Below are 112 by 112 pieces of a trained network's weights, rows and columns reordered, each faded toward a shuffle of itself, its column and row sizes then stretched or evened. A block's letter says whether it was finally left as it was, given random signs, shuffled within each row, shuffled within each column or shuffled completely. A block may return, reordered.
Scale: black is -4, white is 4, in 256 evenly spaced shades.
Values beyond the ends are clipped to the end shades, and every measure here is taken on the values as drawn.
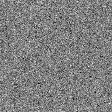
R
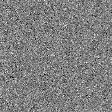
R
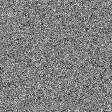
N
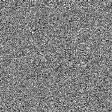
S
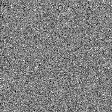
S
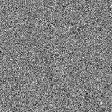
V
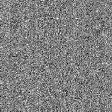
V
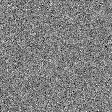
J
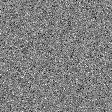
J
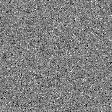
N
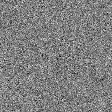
N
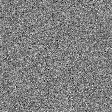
J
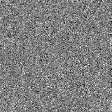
V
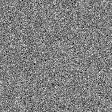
R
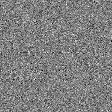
N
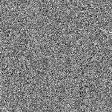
S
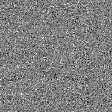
V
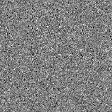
V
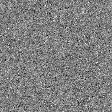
R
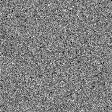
N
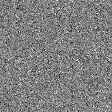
S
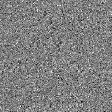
V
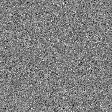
N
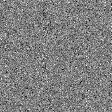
R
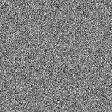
V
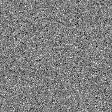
R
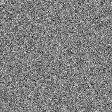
N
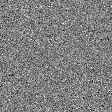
N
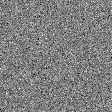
J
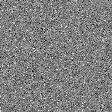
R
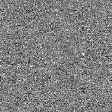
V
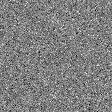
J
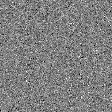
R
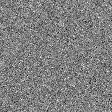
J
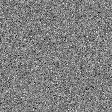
J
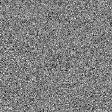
V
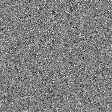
R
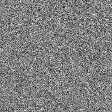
S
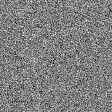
R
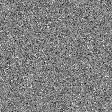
J
